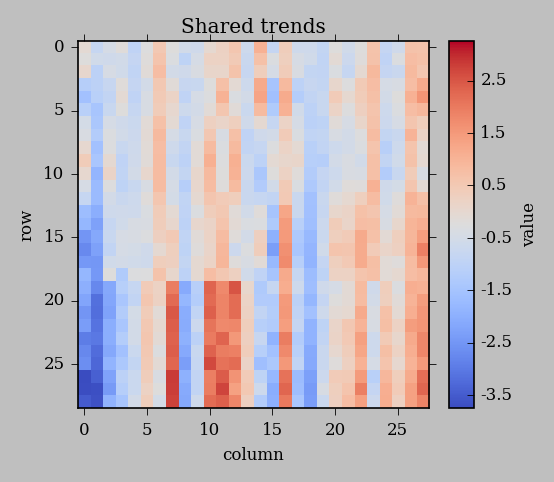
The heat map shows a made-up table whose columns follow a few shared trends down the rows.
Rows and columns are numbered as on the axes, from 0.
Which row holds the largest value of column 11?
27
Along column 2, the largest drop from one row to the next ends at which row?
19
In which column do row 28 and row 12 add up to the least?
1
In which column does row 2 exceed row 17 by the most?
0
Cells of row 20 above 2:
3
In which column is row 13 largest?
16
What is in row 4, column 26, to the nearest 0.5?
1
